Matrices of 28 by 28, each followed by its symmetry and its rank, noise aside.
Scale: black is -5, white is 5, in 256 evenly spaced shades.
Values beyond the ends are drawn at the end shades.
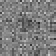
no symmetry, rank five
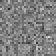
symmetric, rank five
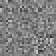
antisymmetric, rank six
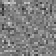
antisymmetric, rank six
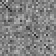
symmetric, rank six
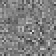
symmetric, rank five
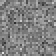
symmetric, rank six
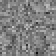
no symmetry, rank five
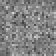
symmetric, rank six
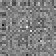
symmetric, rank five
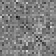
symmetric, rank six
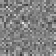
symmetric, rank five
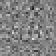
no symmetry, rank five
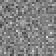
symmetric, rank seven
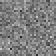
no symmetry, rank seven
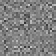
no symmetry, rank five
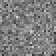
symmetric, rank seven
